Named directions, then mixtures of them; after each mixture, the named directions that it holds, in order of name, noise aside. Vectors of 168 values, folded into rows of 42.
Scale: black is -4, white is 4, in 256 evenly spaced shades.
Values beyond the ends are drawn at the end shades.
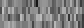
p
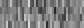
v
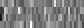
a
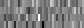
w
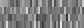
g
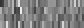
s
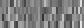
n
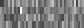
s, w.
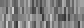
n, s, v.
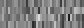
g, p, w.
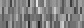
p, v.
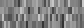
n, w.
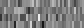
a, w.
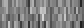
n, p, v.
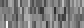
s, v.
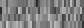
a, p, v.
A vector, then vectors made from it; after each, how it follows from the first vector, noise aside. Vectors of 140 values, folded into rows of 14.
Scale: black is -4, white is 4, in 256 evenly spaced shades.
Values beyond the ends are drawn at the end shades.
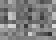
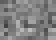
wrapped around, shrunk.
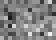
sign-scrambled.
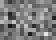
negated.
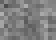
reversed, shrunk.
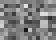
reversed.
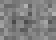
reversed, shrunk.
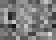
negated.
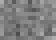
wrapped around, shrunk.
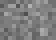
wrapped around, shrunk.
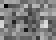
reversed.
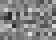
sign-scrambled.
